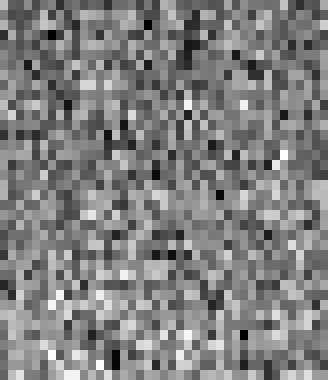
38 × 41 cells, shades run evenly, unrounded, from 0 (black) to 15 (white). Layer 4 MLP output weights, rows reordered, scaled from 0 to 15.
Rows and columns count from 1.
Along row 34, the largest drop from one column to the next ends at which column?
31
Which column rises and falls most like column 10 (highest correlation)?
3
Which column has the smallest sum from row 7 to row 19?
7
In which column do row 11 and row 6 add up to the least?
9
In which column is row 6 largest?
33
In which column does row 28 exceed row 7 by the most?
16
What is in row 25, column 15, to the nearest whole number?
10
